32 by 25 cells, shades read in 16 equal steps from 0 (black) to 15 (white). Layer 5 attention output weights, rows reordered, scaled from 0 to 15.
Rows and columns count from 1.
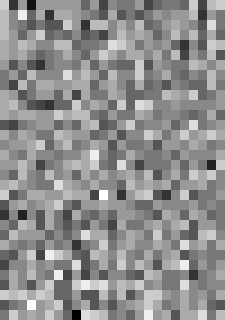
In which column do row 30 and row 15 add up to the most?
5
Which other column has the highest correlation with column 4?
17
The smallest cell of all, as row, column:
32, 9
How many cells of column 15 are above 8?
13
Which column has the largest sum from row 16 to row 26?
12
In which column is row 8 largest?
8
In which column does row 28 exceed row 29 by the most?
7
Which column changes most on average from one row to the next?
11
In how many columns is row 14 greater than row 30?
11
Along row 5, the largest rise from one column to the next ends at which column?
24
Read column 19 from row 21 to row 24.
8 10 8 7
